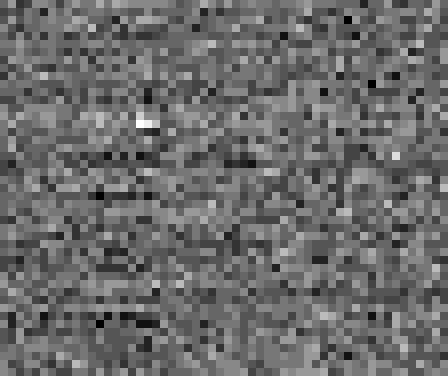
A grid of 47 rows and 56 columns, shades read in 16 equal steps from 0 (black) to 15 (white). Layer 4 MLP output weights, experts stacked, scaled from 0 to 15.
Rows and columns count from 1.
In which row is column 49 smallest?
40
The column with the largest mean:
39
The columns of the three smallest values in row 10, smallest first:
50, 43, 1
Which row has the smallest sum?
21
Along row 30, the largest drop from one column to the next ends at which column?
29
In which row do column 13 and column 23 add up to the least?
41
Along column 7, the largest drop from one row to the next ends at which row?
30
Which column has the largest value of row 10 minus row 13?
19
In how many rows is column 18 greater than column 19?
23
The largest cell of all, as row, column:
16, 18
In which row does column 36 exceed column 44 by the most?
45
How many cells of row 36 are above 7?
22
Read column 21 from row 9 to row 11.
7 9 5
